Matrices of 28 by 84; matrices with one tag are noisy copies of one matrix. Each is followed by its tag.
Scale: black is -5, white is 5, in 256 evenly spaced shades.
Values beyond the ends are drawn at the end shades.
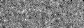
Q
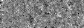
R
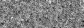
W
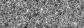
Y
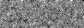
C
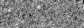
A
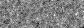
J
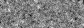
A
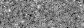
A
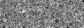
Q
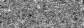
A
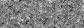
W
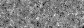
J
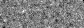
Q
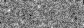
A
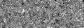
Q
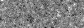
R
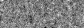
R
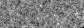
J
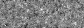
Y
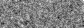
W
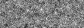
Y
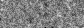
R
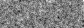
W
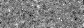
A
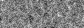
R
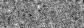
A
